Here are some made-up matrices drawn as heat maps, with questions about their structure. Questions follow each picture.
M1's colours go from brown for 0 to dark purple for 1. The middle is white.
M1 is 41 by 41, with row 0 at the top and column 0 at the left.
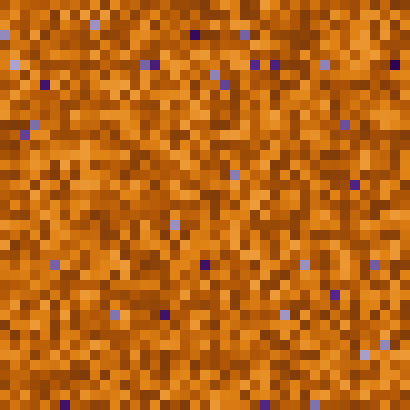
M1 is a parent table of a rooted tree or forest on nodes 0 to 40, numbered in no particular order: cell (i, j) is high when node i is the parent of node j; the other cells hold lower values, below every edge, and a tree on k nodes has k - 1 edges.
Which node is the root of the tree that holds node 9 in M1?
13
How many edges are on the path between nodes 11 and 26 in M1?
3
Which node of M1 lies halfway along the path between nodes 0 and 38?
12
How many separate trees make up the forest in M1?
8
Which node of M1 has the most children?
6
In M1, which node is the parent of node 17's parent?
8
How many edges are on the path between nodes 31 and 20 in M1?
3
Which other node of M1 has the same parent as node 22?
4
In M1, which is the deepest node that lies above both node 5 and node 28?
40
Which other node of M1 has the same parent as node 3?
34
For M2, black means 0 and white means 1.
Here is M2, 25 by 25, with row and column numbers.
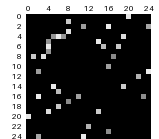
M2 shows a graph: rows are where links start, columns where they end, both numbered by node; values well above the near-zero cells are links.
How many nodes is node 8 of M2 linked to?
3
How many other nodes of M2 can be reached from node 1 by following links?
3
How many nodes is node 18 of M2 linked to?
1
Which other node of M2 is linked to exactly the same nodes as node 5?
node 19
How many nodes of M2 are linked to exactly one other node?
12
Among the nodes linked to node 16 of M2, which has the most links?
node 2
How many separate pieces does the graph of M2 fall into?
8
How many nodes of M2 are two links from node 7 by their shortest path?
3
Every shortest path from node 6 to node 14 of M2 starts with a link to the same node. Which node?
node 4
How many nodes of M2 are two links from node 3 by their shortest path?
2
